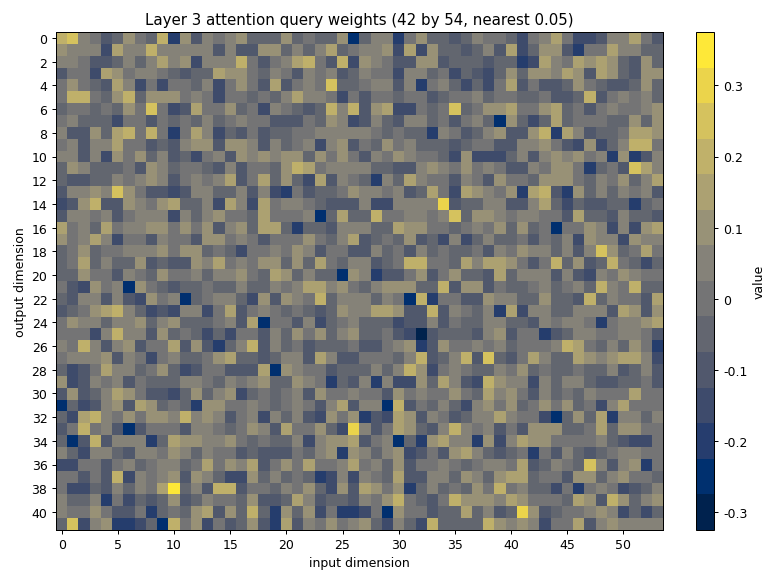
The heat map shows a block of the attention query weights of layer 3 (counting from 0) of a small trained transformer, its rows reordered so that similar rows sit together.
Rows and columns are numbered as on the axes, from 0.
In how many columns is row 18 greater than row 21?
24
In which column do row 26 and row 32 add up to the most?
2
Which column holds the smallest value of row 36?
52
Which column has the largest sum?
43
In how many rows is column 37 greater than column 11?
16
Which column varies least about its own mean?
7
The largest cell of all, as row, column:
38, 10
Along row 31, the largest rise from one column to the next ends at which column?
30
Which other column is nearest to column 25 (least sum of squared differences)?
28
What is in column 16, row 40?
-0.05
